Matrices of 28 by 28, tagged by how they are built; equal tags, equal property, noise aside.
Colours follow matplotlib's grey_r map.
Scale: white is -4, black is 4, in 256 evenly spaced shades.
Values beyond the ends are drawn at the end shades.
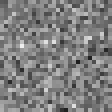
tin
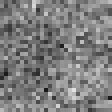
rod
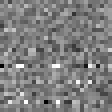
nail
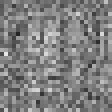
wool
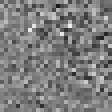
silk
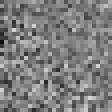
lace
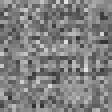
wool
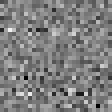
nail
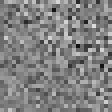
silk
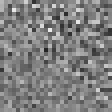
silk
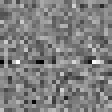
nail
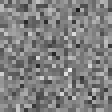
tin
